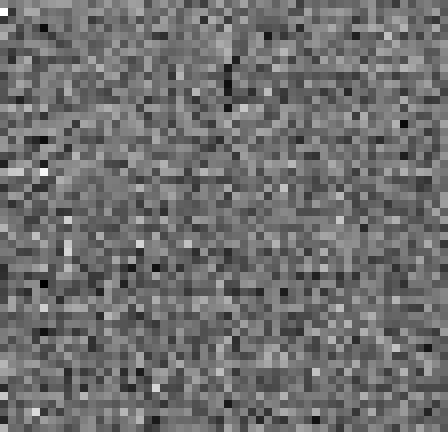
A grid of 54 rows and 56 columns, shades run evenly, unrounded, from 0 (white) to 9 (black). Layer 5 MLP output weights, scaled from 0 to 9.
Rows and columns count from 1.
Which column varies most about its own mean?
6
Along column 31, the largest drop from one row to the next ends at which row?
14
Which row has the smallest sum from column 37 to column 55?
9
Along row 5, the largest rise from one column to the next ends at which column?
34
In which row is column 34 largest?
5
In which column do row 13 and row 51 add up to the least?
51
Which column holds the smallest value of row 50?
1
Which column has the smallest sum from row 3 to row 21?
50
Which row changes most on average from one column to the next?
47
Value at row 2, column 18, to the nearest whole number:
3
